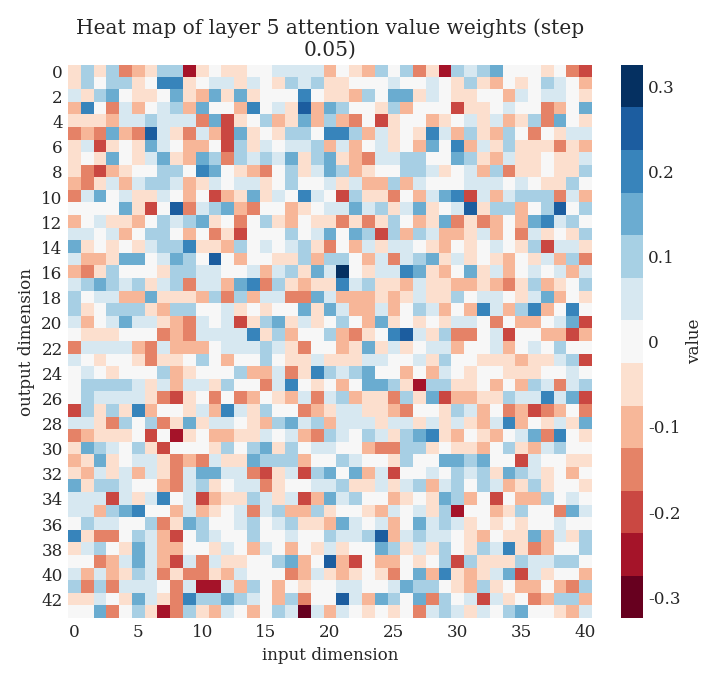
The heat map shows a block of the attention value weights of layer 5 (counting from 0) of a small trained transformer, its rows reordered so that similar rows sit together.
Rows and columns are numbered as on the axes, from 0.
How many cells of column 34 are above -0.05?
27
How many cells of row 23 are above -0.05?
22
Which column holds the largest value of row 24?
19
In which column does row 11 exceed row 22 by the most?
8
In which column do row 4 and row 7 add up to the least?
12
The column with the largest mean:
20
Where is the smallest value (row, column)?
43, 18
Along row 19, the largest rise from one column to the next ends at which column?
32
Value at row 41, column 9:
0.05
